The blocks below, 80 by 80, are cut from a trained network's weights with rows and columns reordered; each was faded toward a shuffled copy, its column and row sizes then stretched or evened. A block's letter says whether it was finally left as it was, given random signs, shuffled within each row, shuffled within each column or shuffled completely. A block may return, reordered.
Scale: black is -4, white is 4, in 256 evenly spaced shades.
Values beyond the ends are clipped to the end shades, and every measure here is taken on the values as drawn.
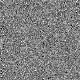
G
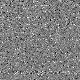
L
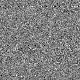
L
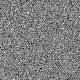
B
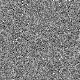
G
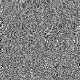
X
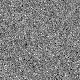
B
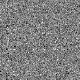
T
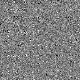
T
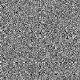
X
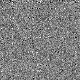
T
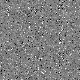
G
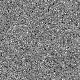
B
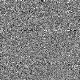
T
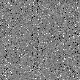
G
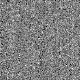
G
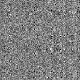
X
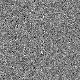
G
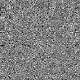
X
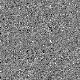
T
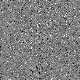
G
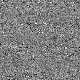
L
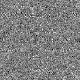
X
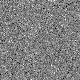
B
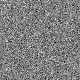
B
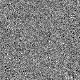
G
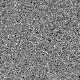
B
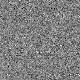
L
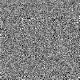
T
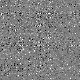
T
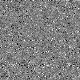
L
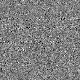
L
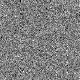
G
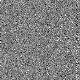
G
